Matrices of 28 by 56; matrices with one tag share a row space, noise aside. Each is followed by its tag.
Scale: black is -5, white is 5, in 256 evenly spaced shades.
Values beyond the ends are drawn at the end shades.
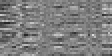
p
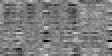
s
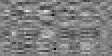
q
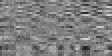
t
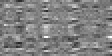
s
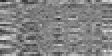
p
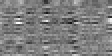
s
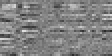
p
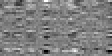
s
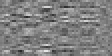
q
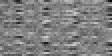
s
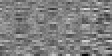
t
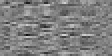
q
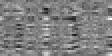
s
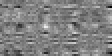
s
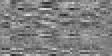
q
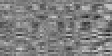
t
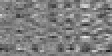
t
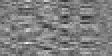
q
